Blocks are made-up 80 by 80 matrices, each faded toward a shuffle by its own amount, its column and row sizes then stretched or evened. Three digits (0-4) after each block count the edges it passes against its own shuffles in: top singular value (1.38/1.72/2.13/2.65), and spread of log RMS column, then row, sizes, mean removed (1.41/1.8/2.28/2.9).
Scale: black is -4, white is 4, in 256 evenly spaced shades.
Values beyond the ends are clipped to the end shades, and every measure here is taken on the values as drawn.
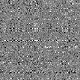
3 1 3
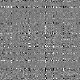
3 3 4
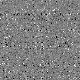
1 0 2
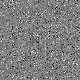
1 1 0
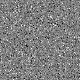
1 1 0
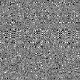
3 1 3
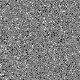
0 1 0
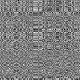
4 1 4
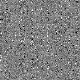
0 3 0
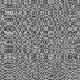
4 0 3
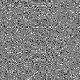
3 0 0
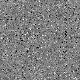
0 1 1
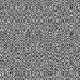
4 2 2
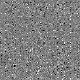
1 3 2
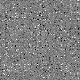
2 1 1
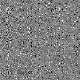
2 3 1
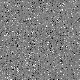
0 1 0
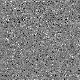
0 1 2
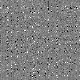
1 3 2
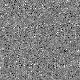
1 0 2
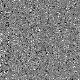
0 2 0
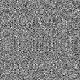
3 0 1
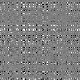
4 4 4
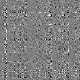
3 4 3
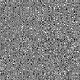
3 2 0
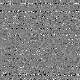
1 0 4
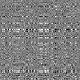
4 2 4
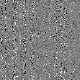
1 4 0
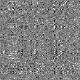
3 2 3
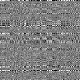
4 1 4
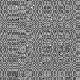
4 0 0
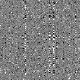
3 3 1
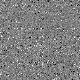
0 1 2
